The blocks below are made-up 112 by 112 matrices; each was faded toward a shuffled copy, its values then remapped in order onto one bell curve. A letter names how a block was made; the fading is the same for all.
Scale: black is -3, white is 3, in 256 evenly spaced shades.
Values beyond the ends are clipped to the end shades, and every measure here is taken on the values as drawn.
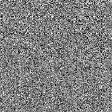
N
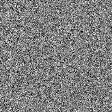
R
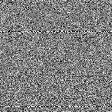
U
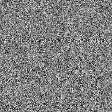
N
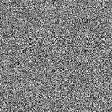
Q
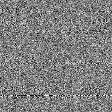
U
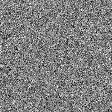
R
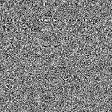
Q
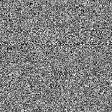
U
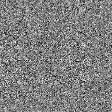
N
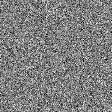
R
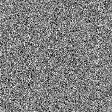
R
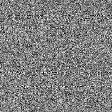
U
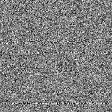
U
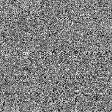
Q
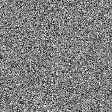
R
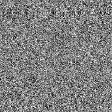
Q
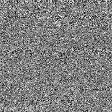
U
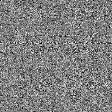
N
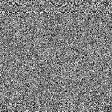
U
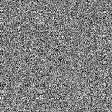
Q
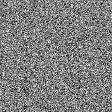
R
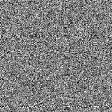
Q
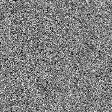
R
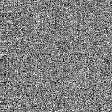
Q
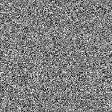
U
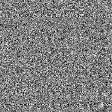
U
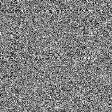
N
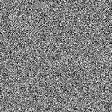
Q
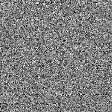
U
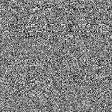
U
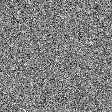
R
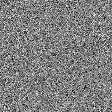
R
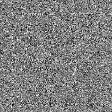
N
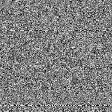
U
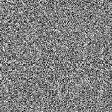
Q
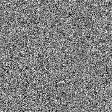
R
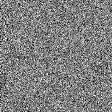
R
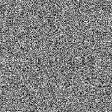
Q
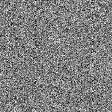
R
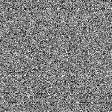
U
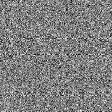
U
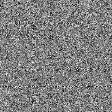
N
